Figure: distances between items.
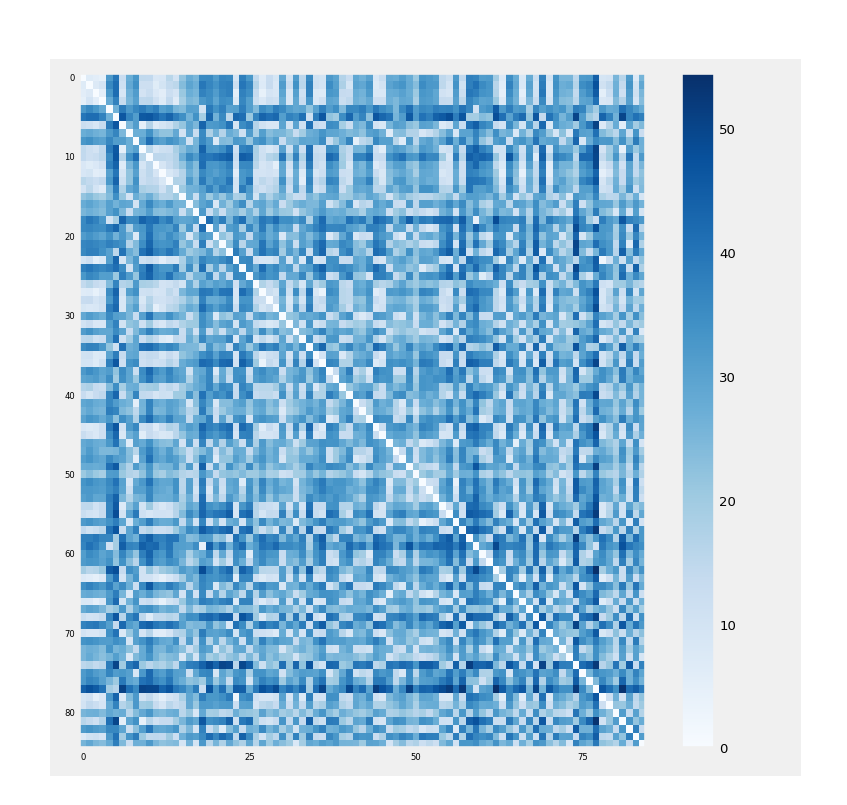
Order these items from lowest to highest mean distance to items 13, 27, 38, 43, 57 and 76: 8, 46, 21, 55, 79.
79, 55, 8, 46, 21
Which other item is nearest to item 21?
82
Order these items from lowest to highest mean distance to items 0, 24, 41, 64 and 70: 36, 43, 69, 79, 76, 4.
79, 43, 36, 76, 69, 4
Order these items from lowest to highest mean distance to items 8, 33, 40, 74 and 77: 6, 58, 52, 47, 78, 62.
78, 6, 47, 62, 52, 58
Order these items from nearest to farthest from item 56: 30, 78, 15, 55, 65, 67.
65, 15, 67, 30, 78, 55
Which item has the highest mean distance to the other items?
77
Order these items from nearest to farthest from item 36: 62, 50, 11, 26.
11, 62, 26, 50
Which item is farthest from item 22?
74
